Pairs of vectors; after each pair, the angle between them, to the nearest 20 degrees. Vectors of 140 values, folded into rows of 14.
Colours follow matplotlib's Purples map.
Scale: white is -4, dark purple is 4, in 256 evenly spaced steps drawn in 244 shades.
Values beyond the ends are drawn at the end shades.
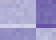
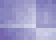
60 degrees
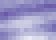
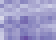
140 degrees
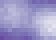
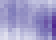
160 degrees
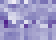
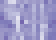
60 degrees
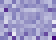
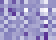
80 degrees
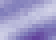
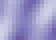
60 degrees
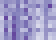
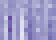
120 degrees
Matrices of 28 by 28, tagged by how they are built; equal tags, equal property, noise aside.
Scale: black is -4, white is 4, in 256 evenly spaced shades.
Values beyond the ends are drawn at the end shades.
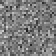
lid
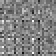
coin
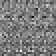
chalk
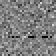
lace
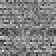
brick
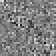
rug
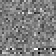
lace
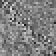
rug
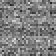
brick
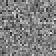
lid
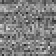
brick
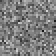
lid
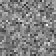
chalk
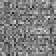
brick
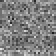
brick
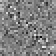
rug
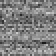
brick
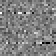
lace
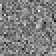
lid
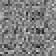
brick
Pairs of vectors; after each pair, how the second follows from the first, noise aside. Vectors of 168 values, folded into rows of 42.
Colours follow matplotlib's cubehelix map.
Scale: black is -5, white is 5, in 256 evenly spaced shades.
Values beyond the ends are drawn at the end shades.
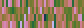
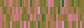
reversed, negated, shrunk.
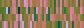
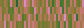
reversed, negated, shrunk.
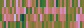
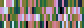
reversed, scaled up.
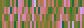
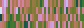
shuffled.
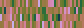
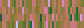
wrapped around, partly zeroed.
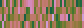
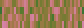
reversed, negated, shrunk.
